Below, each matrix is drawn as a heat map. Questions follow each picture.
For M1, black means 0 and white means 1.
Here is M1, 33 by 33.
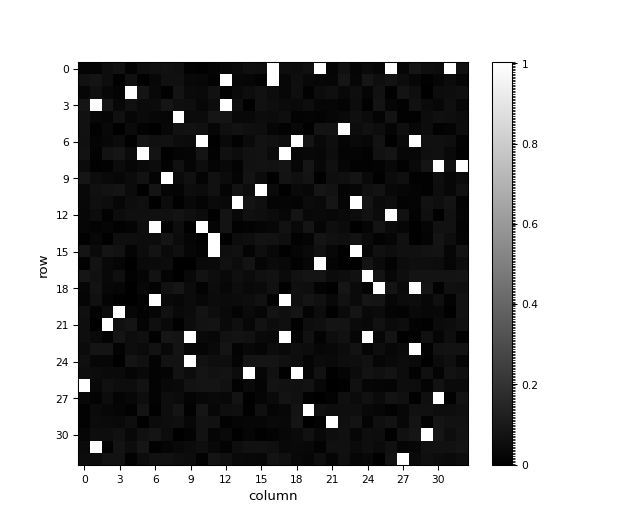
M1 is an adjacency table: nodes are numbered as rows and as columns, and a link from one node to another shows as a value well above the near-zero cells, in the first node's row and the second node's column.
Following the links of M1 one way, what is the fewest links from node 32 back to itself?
8
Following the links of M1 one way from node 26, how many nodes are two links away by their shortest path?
3
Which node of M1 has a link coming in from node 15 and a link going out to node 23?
node 11
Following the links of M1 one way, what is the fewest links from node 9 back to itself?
4
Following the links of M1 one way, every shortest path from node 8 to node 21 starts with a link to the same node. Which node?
node 30
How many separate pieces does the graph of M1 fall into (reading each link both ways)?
3
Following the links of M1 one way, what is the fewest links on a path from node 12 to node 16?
3
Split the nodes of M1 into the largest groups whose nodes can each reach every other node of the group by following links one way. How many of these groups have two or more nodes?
4
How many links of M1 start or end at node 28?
4
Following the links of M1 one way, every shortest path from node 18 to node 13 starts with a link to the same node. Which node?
node 25
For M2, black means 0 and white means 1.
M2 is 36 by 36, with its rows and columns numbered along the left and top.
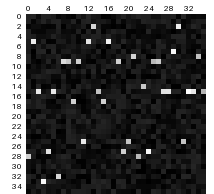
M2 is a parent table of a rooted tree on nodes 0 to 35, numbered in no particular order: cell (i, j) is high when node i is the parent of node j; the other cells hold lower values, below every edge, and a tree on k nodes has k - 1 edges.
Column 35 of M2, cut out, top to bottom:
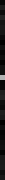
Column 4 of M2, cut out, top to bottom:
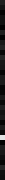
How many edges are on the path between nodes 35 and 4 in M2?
3
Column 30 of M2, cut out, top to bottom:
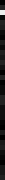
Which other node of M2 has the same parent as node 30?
13
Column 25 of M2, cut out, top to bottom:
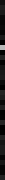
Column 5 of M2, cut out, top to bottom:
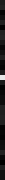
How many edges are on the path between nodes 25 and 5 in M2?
4
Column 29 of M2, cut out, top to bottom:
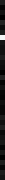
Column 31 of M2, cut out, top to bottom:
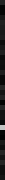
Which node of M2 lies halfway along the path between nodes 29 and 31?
9
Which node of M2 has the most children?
15
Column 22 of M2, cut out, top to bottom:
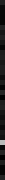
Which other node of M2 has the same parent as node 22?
0
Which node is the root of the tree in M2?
17
